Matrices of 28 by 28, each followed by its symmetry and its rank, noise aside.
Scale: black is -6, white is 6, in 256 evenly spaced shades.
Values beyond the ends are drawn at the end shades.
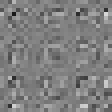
symmetric, rank three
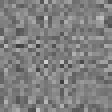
no symmetry, rank four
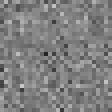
no symmetry, rank six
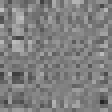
no symmetry, rank four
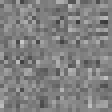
no symmetry, rank four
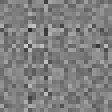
no symmetry, rank three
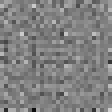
no symmetry, rank six
